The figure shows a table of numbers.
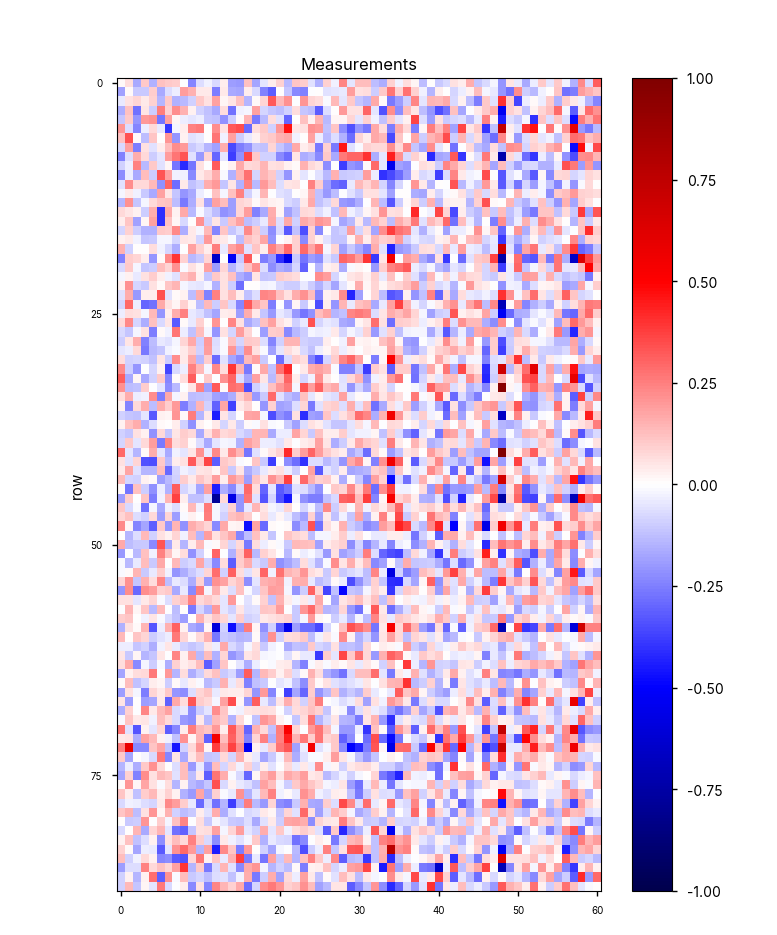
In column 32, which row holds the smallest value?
19
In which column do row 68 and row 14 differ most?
40
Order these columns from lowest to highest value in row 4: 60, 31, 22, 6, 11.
11, 22, 31, 6, 60
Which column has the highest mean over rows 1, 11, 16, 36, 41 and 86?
34
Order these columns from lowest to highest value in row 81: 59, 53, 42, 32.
53, 59, 42, 32
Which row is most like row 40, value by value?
33
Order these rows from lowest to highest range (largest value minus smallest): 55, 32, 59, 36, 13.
13, 55, 32, 36, 59
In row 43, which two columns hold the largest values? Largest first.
48, 57
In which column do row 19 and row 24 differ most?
57
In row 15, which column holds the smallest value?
5
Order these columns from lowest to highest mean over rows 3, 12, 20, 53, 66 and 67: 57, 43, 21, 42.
21, 43, 42, 57
